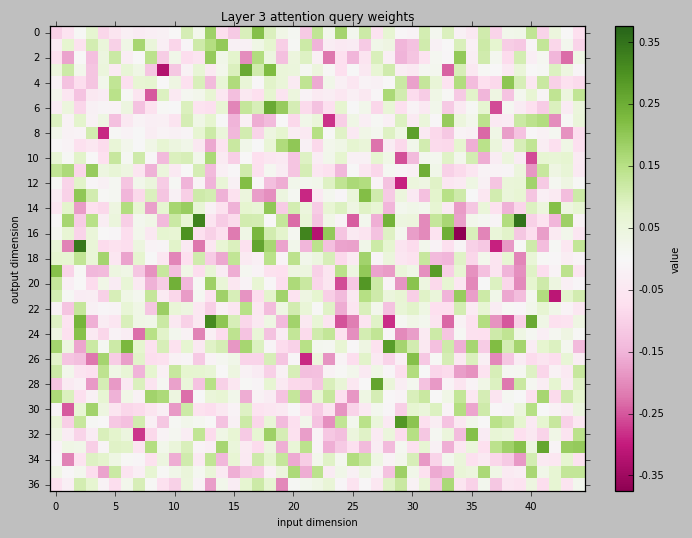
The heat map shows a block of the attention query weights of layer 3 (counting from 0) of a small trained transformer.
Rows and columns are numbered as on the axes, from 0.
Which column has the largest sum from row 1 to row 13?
16
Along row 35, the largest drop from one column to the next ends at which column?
21
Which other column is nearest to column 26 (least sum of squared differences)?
0
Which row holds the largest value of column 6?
25
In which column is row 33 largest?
41
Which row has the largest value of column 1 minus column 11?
29
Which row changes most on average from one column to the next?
15
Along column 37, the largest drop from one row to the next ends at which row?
26
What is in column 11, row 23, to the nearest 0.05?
-0.1
